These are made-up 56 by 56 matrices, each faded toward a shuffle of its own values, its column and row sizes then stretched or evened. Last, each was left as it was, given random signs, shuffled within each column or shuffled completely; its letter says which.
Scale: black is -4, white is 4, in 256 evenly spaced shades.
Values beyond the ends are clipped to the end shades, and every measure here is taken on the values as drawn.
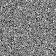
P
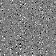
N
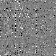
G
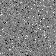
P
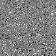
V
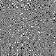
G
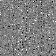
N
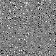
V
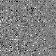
G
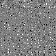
V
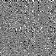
V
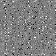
G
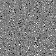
N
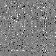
G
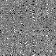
G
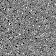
P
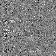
V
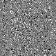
N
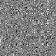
G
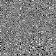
V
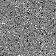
N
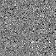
V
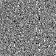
N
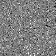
N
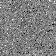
P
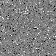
P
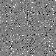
V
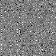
V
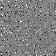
V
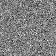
P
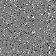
N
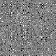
G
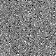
N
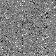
N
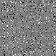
G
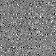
G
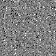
V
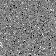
P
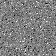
P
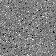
P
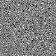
N
